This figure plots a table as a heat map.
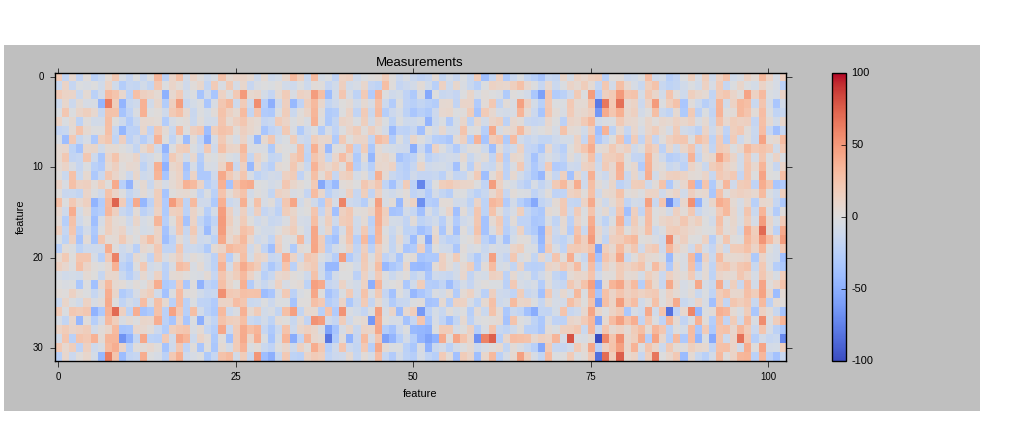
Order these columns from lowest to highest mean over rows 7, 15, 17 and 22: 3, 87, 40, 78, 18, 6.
18, 3, 6, 78, 40, 87
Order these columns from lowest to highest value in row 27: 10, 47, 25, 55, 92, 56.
55, 92, 56, 47, 10, 25
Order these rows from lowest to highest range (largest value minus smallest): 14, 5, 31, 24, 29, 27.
5, 24, 27, 14, 31, 29
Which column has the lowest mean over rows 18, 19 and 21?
52
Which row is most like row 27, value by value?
23
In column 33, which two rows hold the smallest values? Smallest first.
29, 3
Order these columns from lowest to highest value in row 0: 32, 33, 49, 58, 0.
58, 49, 32, 0, 33
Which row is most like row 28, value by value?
21
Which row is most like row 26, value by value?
14
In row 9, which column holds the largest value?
93
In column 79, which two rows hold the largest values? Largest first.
31, 3
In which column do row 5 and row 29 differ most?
76
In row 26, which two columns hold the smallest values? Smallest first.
86, 51
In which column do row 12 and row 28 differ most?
37
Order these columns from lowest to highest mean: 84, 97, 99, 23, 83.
84, 83, 97, 23, 99
